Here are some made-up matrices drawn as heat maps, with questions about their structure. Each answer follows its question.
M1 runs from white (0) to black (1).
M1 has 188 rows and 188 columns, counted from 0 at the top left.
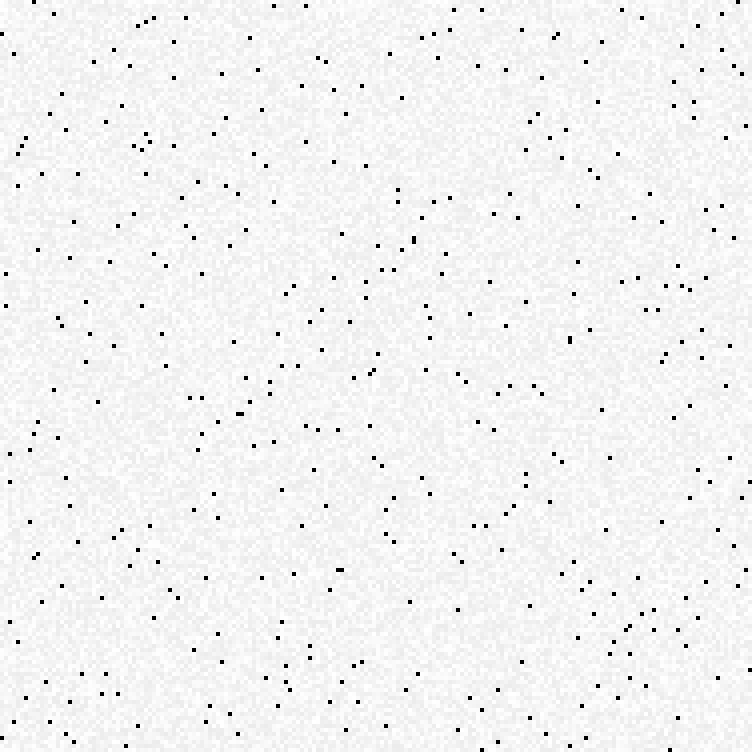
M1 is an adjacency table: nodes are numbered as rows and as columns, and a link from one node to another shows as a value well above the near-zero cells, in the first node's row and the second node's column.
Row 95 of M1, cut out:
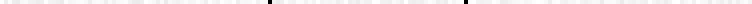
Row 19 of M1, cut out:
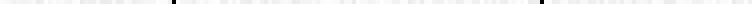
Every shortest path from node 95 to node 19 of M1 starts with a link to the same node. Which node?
node 67
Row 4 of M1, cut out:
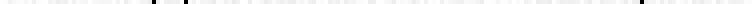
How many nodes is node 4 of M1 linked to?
3
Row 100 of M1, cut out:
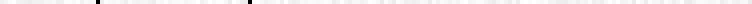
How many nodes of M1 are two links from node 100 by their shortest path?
1
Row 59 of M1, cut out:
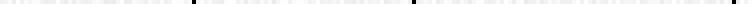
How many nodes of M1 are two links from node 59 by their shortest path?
5
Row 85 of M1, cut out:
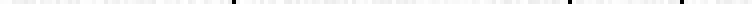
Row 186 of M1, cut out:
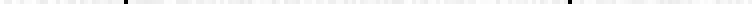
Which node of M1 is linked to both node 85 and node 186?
node 142
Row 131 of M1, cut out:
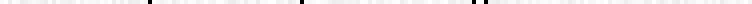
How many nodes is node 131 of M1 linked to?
4
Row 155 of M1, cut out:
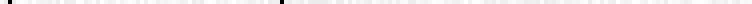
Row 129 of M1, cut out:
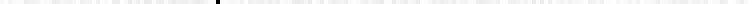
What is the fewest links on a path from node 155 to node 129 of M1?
7
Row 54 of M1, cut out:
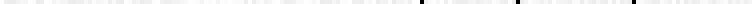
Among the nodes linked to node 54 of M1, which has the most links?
node 105
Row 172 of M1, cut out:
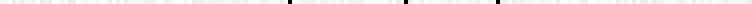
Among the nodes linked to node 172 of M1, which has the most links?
node 124
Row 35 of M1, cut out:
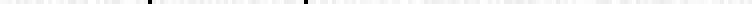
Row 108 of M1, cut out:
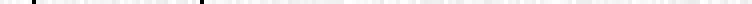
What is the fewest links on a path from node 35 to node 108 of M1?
5
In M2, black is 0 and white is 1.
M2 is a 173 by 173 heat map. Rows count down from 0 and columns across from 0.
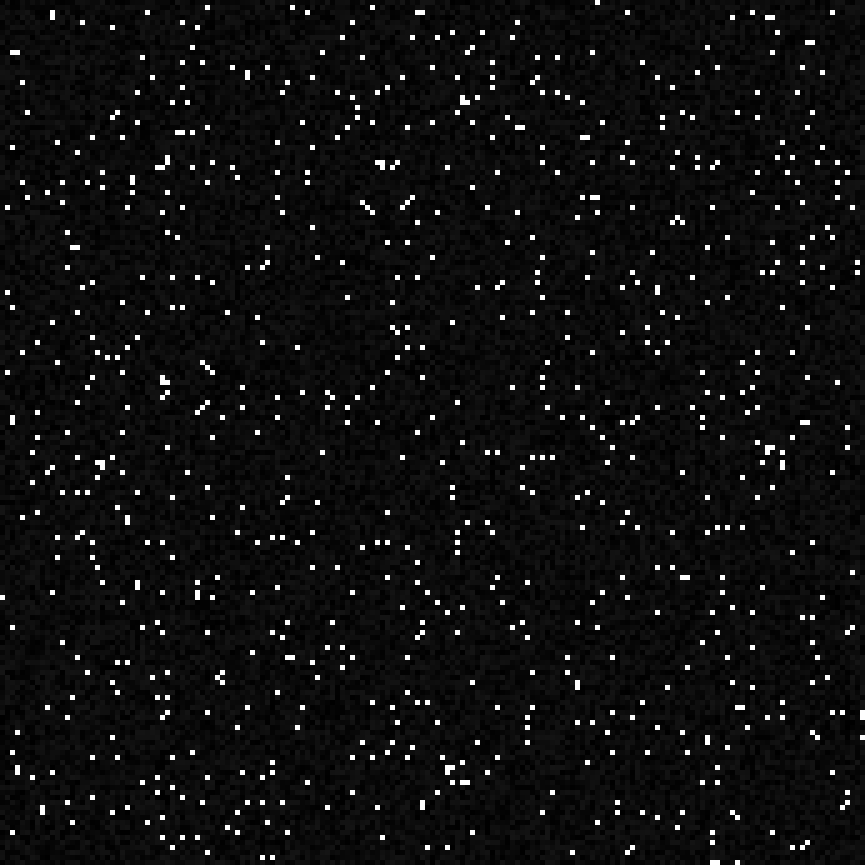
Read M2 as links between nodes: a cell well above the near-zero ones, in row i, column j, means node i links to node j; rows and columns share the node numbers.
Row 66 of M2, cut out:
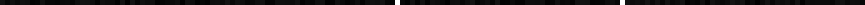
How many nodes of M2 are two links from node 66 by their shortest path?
9
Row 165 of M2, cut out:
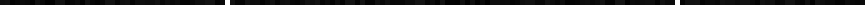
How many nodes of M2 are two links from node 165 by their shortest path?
4
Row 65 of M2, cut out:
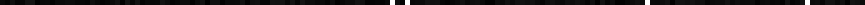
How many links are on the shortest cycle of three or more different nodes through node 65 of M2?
4
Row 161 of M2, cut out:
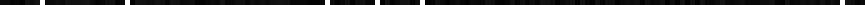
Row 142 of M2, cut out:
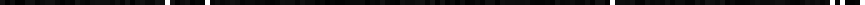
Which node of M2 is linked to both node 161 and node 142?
node 168
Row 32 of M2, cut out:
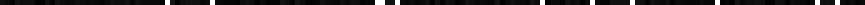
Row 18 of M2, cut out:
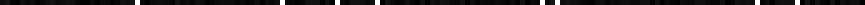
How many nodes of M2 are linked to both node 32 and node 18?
2
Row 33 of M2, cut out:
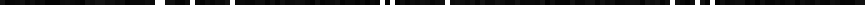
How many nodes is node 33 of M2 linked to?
10
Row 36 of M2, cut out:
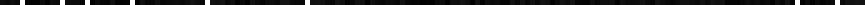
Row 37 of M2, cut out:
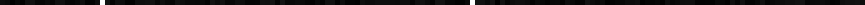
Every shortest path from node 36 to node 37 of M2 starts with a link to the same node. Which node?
node 61
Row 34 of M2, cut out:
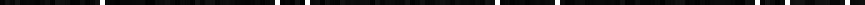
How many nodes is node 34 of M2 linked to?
8
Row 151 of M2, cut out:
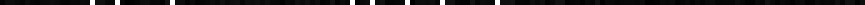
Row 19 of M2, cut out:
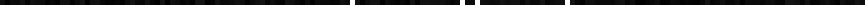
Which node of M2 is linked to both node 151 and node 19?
node 70
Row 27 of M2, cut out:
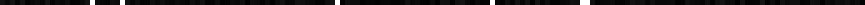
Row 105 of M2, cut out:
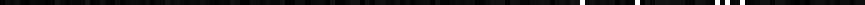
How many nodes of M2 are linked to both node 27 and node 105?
1
